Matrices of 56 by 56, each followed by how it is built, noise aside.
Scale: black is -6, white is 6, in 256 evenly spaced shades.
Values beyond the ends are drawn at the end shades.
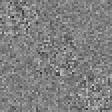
block diagonal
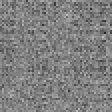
blocks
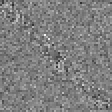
banded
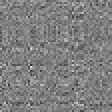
low rank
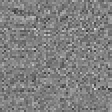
low rank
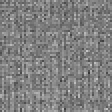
blocks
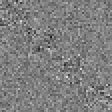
block diagonal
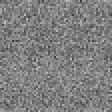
repeating columns
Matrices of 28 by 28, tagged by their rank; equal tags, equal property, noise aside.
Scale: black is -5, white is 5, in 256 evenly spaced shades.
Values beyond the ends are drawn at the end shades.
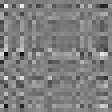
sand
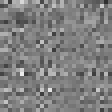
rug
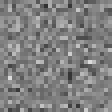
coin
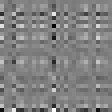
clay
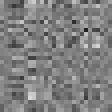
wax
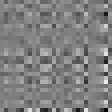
clay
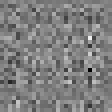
wax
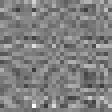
wax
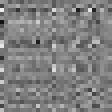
wax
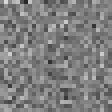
coin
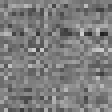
rug
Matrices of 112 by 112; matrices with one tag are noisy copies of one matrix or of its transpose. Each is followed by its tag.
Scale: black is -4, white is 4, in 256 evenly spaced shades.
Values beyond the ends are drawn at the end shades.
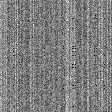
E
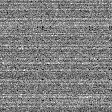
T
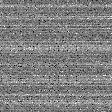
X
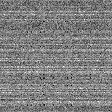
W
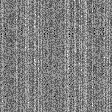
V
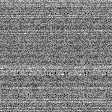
E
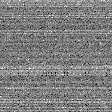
E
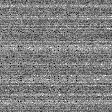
X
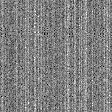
V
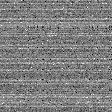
T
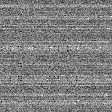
X
